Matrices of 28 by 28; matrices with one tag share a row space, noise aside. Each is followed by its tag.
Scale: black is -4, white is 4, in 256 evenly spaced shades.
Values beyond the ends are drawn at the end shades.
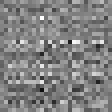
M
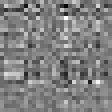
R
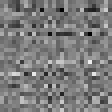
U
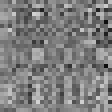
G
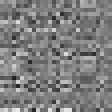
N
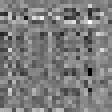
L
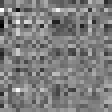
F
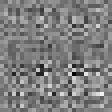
M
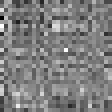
F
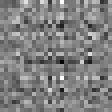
U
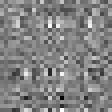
U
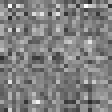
L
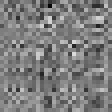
M
